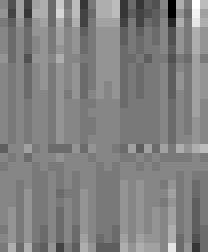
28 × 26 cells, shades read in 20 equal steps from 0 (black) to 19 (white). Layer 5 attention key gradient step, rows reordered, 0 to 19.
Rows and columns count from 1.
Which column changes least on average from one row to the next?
3
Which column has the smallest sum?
22
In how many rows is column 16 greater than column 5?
10
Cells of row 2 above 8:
14
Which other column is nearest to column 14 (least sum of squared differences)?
6
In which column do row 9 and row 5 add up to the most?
25
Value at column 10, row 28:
7
